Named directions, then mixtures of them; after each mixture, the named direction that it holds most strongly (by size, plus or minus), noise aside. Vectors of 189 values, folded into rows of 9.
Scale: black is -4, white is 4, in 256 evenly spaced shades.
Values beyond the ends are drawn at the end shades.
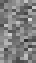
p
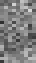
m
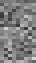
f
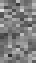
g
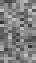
m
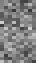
m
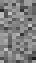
g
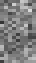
m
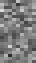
g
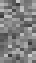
g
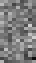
m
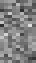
g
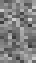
g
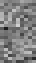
f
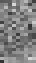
m
